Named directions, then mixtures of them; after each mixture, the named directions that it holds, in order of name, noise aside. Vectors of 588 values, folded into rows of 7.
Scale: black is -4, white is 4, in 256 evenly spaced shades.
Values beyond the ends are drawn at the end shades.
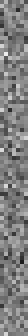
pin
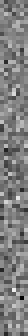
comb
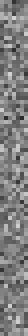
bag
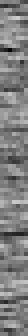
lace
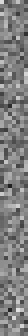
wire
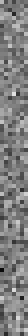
bag, comb.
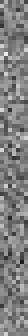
pin.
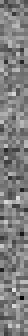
comb, lace.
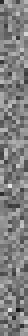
wire.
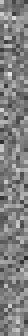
bag, wire.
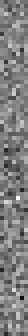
comb.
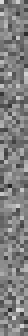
wire.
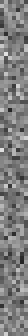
pin.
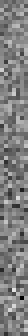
comb, wire.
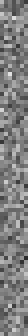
bag, wire.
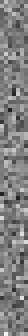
comb, pin.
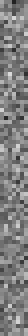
bag.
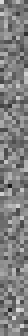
wire.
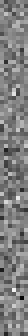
comb.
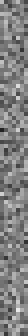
comb, wire.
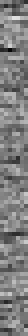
bag, lace.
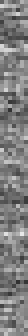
lace, pin.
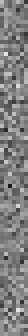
pin, wire.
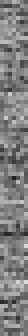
bag, lace.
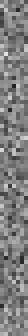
pin.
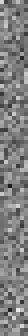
wire.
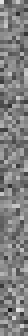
wire.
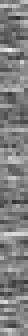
lace.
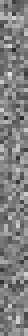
bag.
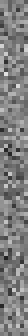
comb, pin.
